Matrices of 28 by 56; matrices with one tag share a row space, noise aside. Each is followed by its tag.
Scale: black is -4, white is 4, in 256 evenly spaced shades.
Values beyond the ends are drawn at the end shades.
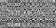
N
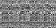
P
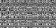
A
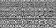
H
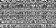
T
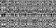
A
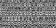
N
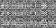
T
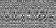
H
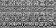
H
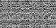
P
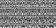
H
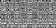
A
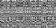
T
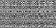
H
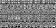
N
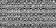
N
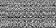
N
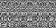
A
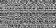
N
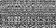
N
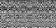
A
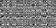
T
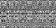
A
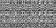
H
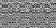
P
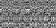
P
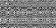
A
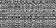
N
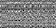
N
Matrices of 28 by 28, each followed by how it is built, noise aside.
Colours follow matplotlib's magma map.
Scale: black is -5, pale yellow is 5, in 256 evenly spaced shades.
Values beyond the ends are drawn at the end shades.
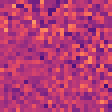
upper triangular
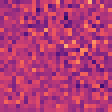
upper triangular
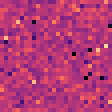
sparse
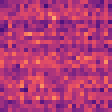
blocks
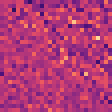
upper triangular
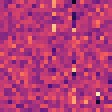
uneven columns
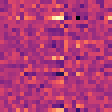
low rank
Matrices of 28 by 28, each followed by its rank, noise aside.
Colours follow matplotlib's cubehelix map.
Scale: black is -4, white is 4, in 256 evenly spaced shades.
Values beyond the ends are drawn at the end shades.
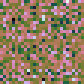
six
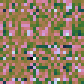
four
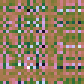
two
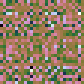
four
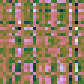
two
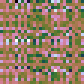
three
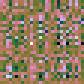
three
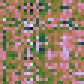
four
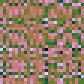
three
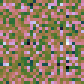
six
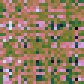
four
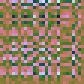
two
